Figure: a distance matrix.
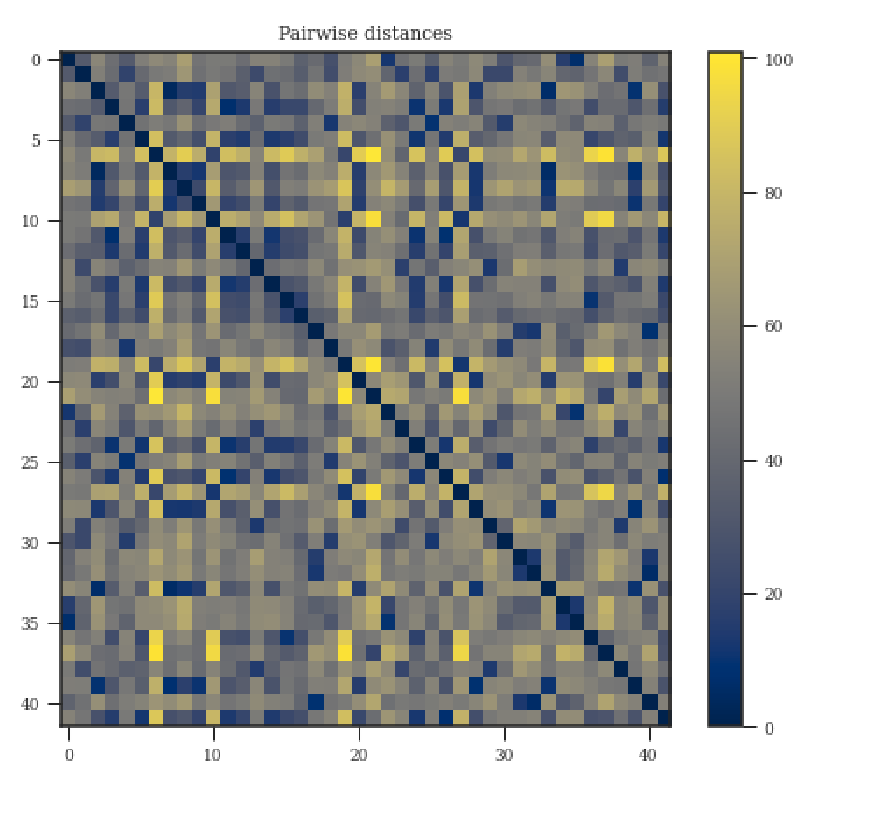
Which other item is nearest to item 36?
15
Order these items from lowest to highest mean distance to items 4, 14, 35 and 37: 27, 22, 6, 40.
22, 40, 27, 6
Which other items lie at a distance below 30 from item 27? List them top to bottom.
6, 10, 19
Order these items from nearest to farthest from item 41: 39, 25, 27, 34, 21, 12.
12, 39, 21, 25, 34, 27
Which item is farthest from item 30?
8
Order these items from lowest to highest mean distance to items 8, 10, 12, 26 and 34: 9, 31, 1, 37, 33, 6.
9, 33, 1, 31, 37, 6
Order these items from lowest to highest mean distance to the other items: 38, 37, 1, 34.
1, 38, 34, 37
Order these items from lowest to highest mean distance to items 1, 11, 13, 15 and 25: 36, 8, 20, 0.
36, 0, 20, 8
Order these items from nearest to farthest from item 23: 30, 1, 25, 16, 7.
1, 25, 30, 16, 7
